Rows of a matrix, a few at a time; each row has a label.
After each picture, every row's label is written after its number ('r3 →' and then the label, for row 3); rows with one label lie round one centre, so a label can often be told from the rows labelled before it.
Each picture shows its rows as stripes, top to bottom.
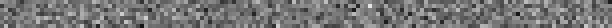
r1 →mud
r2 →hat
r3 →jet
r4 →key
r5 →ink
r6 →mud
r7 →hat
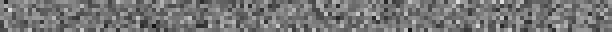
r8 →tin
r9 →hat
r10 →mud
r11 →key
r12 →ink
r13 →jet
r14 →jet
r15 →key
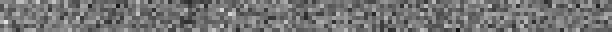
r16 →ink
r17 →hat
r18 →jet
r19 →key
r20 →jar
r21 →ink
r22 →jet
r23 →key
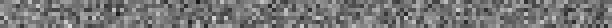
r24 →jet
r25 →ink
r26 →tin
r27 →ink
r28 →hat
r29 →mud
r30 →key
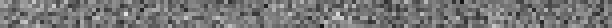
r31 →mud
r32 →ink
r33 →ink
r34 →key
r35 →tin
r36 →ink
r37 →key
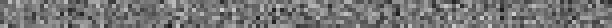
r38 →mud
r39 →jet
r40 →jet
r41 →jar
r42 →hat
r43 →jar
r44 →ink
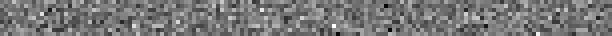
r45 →jet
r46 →mud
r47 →jet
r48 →jar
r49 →jet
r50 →jar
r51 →tin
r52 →key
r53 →hat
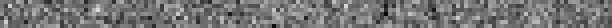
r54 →tin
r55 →mud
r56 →mud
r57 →mud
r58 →jet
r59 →jet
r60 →jar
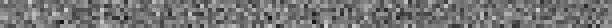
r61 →hat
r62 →jet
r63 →mud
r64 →ink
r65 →ink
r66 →mud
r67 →key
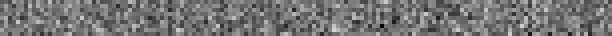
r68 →jar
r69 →key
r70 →jar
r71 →key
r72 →key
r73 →jar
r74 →tin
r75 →tin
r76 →key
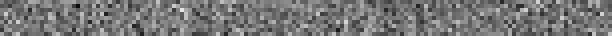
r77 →jet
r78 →mud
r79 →mud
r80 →hat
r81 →jet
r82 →tin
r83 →mud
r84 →hat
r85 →tin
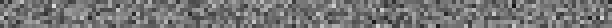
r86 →jet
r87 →tin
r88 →jar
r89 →hat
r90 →tin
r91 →ink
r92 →jar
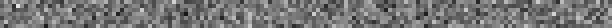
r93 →mud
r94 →jet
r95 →hat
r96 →ink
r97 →jar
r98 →ink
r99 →tin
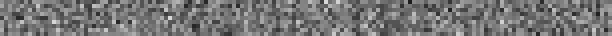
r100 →key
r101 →tin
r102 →key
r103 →hat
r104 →hat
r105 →ink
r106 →tin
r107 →tin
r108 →tin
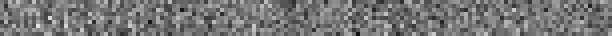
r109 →tin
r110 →tin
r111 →ink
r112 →jar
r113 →mud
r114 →jar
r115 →jar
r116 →ink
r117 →hat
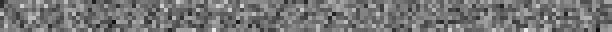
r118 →jar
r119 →jet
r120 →key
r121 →ink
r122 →hat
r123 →key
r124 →hat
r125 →jar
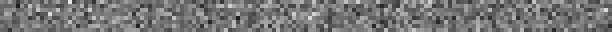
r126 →key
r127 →jet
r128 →jar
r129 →hat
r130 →mud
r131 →jet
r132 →mud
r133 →jet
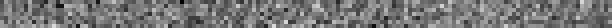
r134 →hat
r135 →hat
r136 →hat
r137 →key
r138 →mud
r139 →tin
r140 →ink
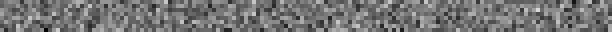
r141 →hat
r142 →jar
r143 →ink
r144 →ink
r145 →key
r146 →key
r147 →key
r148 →tin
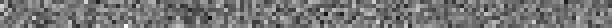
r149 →hat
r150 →ink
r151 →tin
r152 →hat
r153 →ink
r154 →key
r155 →key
